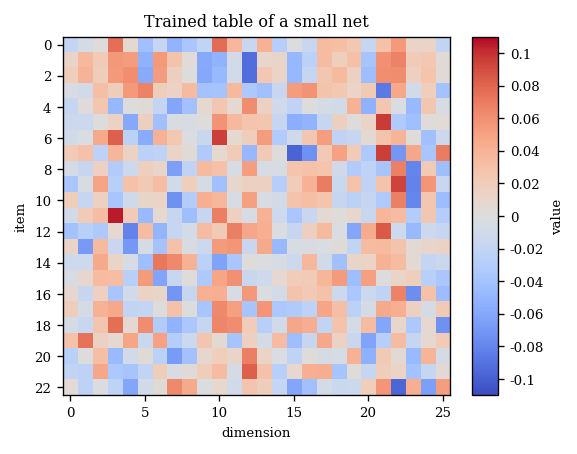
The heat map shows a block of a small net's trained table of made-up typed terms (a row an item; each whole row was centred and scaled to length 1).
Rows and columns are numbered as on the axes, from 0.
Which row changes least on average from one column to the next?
14
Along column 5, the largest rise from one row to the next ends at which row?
3
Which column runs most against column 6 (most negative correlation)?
11
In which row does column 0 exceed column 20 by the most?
19
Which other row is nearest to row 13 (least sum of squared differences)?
17
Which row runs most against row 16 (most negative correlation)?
7
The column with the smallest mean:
23
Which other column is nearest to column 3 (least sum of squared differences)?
18
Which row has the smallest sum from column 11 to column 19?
22
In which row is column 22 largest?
9
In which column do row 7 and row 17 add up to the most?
21
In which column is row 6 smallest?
5
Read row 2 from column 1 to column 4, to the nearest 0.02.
0.04 0.02 0.06 0.06
